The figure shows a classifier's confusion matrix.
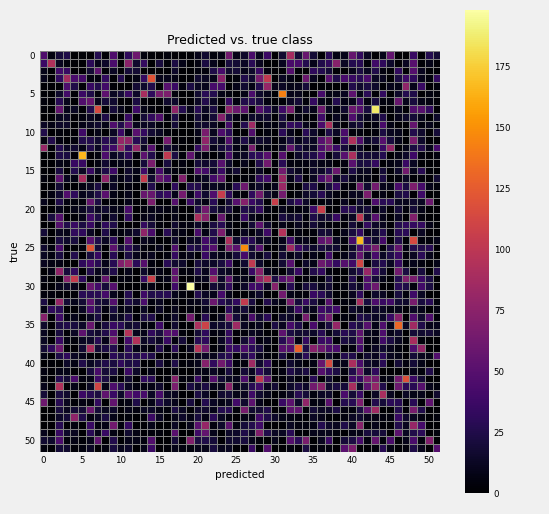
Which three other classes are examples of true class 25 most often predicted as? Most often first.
26, 6, 32
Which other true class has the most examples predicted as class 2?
43
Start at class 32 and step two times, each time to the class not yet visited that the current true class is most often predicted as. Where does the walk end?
41
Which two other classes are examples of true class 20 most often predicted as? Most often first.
36, 21
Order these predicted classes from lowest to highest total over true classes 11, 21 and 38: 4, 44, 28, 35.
4, 28, 44, 35
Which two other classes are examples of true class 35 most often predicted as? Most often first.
46, 21
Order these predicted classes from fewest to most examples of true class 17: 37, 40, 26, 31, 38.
40, 37, 38, 26, 31
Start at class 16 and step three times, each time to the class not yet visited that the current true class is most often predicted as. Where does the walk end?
31
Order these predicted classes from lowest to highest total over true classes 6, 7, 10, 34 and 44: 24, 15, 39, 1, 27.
1, 15, 39, 27, 24
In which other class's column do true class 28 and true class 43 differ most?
7
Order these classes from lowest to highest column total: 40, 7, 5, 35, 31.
35, 5, 7, 31, 40
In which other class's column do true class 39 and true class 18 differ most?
23
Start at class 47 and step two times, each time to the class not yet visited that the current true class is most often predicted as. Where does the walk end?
29
